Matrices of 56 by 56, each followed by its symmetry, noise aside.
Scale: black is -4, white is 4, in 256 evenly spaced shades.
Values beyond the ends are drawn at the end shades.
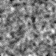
no symmetry.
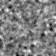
antisymmetric.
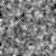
no symmetry.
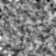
antisymmetric.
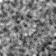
symmetric.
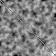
symmetric.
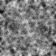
same after a half turn.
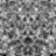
mirrored left to right.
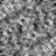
same after a half turn.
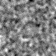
no symmetry.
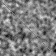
no symmetry.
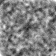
symmetric.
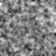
no symmetry.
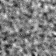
antisymmetric.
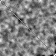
symmetric.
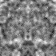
mirrored left to right.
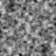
same after a half turn.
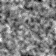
antisymmetric.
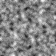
same after a half turn.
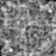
symmetric.
